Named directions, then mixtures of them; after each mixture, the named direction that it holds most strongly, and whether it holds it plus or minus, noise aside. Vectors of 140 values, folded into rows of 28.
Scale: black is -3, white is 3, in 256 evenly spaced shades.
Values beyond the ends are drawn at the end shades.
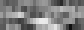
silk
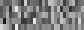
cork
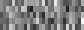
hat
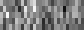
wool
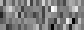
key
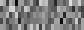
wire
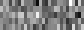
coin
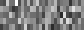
wire, minus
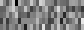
wire, plus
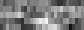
silk, plus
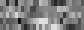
silk, plus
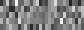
wire, minus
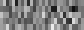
key, minus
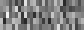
cork, plus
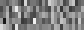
cork, plus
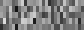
cork, minus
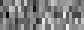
wool, minus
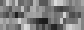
silk, minus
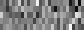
coin, minus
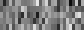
coin, minus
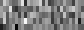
cork, minus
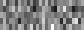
wire, plus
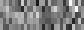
coin, plus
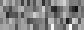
key, minus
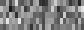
wire, minus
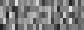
cork, minus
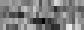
silk, minus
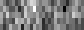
wool, plus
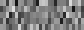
wire, plus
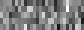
hat, minus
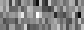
coin, plus
